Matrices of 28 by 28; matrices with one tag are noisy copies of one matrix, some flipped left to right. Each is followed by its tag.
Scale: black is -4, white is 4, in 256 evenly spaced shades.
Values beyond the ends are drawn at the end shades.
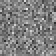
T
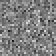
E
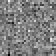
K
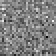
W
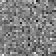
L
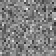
T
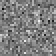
E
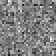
K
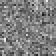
K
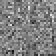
W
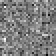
K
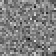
L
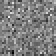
W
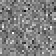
T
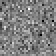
T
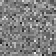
L
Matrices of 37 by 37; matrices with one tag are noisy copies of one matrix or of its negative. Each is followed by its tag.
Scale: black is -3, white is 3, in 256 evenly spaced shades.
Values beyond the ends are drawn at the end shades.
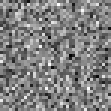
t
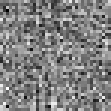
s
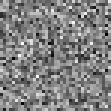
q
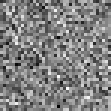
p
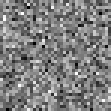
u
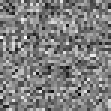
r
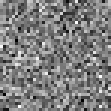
p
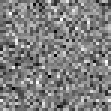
p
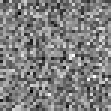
t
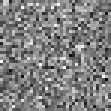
t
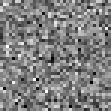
q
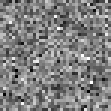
q
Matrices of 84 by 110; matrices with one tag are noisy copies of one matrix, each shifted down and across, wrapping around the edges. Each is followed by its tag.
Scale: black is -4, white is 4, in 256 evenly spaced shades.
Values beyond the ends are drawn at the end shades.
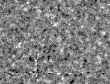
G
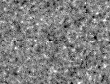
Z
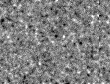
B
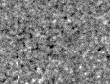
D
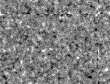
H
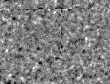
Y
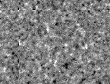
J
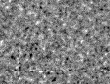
G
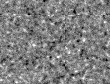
Z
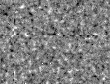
H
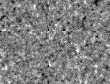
J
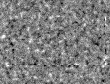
H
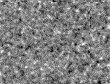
Z
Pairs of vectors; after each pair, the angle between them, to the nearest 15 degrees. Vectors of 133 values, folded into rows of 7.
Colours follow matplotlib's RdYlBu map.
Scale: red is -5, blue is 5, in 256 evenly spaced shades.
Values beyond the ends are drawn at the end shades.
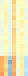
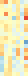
120 degrees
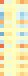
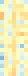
135 degrees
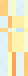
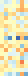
105 degrees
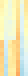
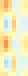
90 degrees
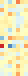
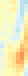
90 degrees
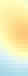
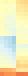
120 degrees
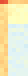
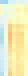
150 degrees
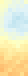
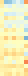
60 degrees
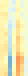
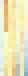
105 degrees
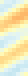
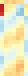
135 degrees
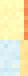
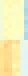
165 degrees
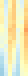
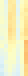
30 degrees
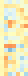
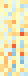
60 degrees
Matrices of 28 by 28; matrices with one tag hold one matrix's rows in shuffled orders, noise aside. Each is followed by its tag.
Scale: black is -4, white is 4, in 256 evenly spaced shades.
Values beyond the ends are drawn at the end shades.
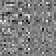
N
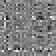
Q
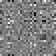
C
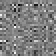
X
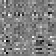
Q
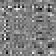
Q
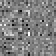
N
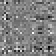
Q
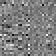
N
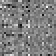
N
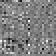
N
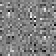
C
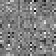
C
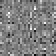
C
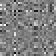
X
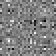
C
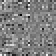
N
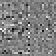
N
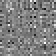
C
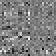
N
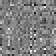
C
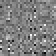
C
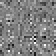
C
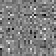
C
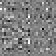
N
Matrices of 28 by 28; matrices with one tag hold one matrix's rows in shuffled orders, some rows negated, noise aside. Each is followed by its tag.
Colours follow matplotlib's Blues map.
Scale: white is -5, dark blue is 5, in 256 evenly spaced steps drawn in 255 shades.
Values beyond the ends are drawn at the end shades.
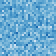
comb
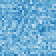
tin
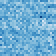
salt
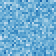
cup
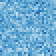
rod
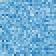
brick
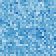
rod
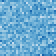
salt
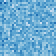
cup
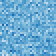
brick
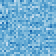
brick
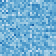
brick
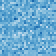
tin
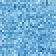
tin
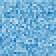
comb
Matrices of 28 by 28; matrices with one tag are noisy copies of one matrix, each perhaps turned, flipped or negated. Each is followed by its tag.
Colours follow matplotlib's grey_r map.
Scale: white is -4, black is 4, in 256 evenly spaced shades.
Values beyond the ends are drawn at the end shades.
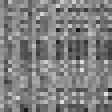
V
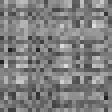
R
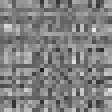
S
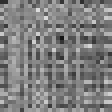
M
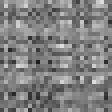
R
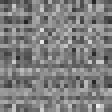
S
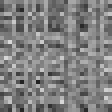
S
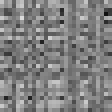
S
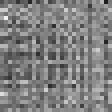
M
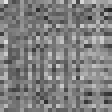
M
